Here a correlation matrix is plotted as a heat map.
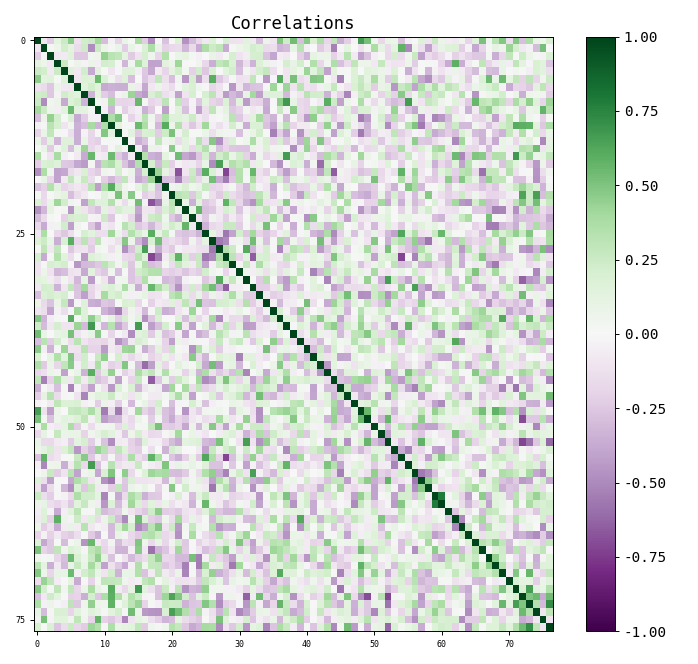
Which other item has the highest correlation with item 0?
48
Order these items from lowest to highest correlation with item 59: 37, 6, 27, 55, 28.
27, 28, 55, 6, 37
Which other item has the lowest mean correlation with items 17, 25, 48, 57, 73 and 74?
29
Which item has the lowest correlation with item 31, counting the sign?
72
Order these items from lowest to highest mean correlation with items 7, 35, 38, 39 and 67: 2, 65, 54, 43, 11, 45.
11, 2, 45, 43, 65, 54
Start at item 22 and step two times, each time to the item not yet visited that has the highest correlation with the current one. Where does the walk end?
34
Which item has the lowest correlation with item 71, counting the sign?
45
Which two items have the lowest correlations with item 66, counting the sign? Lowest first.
17, 56
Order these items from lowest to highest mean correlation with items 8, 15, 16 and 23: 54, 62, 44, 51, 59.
54, 59, 51, 44, 62
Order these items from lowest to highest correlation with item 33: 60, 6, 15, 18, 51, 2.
60, 6, 18, 15, 2, 51
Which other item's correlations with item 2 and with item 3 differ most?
62
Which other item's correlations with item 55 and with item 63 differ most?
37
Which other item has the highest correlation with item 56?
32
